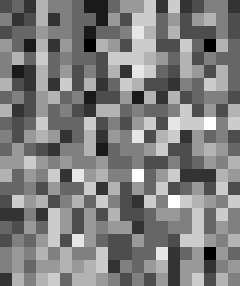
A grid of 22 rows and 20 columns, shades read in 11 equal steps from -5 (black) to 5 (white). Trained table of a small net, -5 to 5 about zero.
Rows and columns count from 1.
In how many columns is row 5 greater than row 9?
11
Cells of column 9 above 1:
6
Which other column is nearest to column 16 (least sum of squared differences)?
20
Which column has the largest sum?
4
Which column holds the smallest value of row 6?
2
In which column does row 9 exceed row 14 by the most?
16
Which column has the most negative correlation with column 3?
13
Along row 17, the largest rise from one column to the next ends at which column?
5
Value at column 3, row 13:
3
